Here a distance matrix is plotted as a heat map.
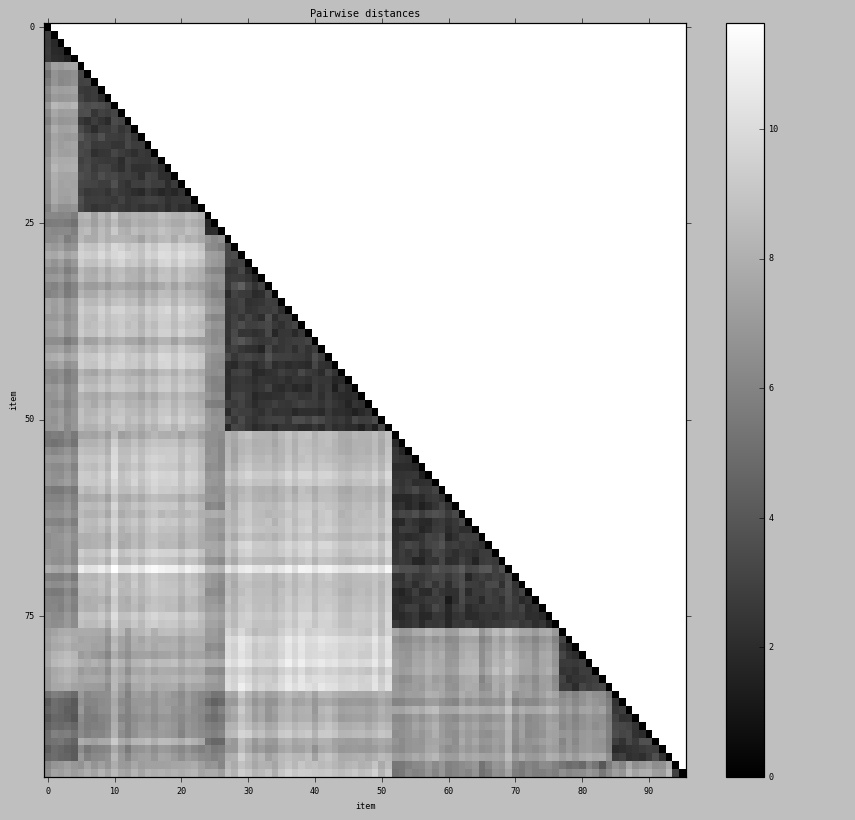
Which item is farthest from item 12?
69
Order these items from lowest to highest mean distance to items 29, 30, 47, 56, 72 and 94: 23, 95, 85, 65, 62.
65, 62, 95, 85, 23
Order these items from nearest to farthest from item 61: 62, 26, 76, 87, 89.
76, 62, 26, 89, 87
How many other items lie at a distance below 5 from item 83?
8
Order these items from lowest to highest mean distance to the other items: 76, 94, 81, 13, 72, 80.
72, 76, 94, 13, 80, 81
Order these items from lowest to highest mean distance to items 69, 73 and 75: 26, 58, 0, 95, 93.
58, 95, 0, 26, 93
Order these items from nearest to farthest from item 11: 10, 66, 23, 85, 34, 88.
23, 10, 88, 85, 66, 34
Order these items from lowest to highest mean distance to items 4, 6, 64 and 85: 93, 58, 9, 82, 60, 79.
93, 60, 9, 58, 79, 82
